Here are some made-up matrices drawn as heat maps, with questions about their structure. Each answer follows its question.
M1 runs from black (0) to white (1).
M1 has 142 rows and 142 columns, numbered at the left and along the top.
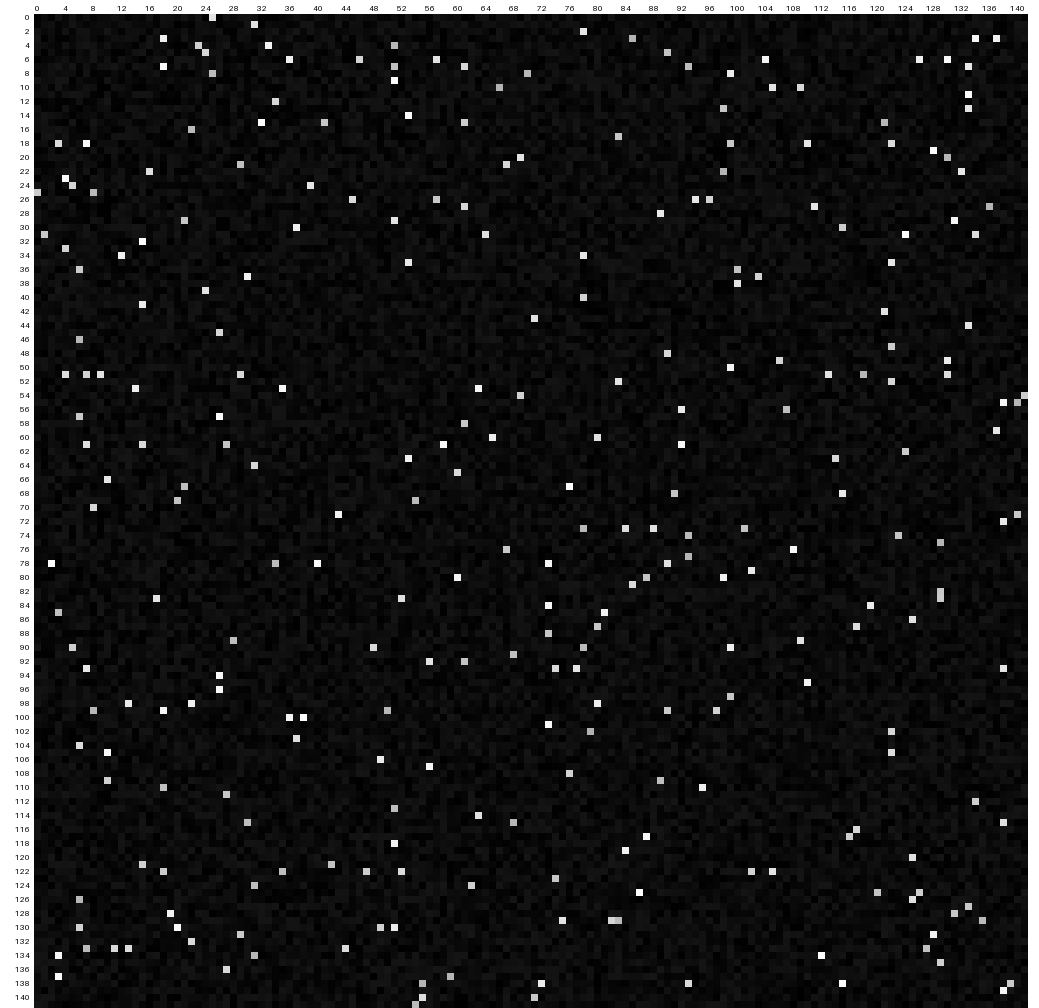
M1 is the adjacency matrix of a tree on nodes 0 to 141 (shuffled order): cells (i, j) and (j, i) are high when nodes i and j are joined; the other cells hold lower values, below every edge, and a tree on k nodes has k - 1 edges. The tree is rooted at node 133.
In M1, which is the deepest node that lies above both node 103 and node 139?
138
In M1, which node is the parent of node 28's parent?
109
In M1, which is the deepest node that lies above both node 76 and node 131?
29
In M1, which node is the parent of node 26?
57
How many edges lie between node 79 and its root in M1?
5
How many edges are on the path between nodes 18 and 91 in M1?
6
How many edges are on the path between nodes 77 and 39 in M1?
8
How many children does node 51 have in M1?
6
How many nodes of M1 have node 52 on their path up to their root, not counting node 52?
6
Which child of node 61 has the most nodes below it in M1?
15
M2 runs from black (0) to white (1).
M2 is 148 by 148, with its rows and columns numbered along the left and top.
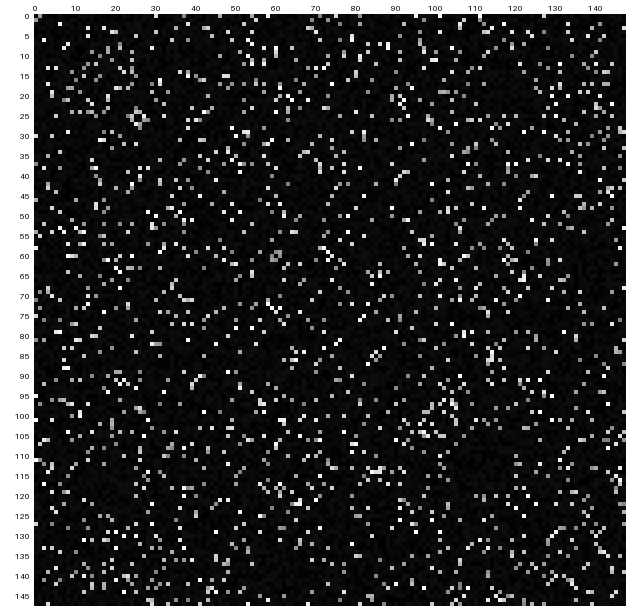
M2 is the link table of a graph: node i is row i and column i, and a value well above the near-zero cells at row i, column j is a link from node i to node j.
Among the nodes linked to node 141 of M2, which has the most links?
node 133
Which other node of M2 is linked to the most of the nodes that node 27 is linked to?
node 98
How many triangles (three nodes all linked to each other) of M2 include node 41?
2
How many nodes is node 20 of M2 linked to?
12
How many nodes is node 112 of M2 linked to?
12
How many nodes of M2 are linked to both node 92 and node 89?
2
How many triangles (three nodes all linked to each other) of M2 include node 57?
7
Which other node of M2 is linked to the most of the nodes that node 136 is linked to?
node 71
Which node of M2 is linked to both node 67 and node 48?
node 34
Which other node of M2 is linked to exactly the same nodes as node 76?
node 117
